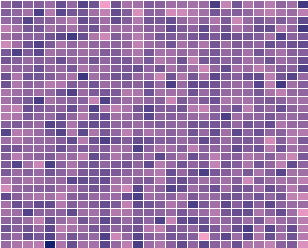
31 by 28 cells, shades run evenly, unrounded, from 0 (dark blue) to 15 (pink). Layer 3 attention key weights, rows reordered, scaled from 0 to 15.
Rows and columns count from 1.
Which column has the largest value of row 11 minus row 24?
25
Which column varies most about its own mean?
28
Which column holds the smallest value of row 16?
5
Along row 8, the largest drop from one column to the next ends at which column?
19
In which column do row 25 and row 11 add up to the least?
26
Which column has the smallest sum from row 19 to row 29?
13
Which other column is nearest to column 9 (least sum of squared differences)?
14
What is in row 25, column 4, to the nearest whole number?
10
